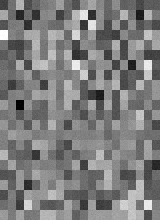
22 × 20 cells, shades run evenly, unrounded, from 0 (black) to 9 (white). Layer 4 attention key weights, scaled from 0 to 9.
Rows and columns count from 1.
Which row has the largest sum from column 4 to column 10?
4
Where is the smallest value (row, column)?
11, 3
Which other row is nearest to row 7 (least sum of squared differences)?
15
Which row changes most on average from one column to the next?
2
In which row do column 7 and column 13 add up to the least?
21
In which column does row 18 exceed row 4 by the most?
14
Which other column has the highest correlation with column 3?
6
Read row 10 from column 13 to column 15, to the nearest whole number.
1 5 3
